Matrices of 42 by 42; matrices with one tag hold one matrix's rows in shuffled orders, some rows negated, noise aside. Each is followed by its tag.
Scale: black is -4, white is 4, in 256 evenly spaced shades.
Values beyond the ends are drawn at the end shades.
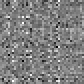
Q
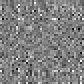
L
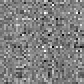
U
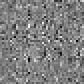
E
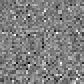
E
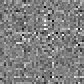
U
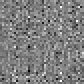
E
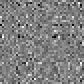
L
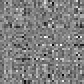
U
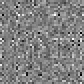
L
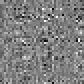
U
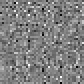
E
